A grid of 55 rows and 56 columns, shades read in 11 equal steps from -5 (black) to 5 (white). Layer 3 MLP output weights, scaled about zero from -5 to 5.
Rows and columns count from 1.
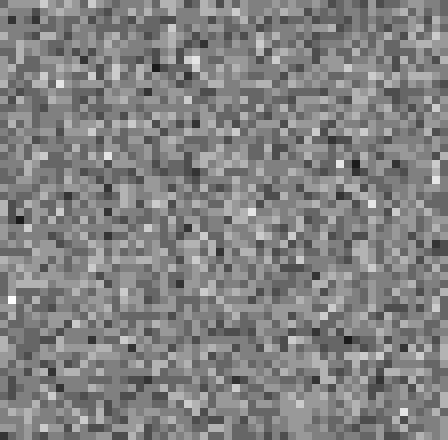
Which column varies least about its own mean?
54
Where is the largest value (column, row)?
2, 38
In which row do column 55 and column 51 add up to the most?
52
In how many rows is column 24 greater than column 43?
27
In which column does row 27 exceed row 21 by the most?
50
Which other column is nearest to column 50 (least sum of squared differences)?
32
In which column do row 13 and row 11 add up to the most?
8
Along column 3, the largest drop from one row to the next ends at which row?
28
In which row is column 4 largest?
29
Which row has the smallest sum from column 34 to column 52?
3
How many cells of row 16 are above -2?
49
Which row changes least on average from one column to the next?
12
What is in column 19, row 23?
1
